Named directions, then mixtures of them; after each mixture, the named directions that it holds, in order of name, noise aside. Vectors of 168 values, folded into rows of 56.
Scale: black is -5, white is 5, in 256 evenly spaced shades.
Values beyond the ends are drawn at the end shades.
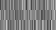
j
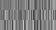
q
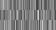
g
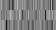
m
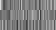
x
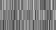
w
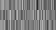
g, m.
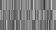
j, w.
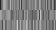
x.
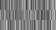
j.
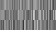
q, w.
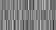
q, w.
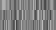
g, w.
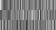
x.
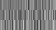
q.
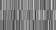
w.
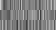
x.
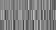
q.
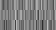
g, j.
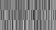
q.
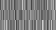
g, j.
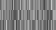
j, w.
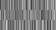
j.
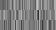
g.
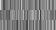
x.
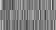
m, x.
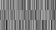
j.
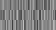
g, q.
